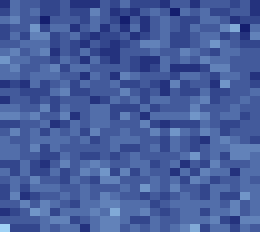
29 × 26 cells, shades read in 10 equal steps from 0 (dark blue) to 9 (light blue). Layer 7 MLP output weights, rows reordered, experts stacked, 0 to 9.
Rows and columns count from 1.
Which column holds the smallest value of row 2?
18
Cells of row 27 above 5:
2
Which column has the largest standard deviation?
1
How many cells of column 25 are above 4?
4
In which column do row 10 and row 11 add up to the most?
23
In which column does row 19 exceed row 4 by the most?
25
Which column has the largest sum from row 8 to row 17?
21
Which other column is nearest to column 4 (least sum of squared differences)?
24
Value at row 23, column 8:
4
